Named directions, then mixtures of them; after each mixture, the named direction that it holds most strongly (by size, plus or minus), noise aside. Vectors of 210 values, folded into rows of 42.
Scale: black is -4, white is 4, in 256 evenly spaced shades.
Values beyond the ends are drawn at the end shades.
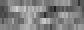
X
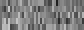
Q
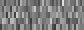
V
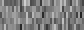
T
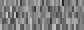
V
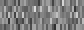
V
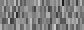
V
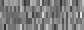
T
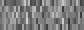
T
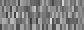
V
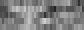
X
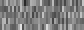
T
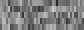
Q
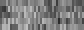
Q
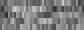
X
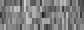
T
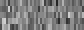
Q
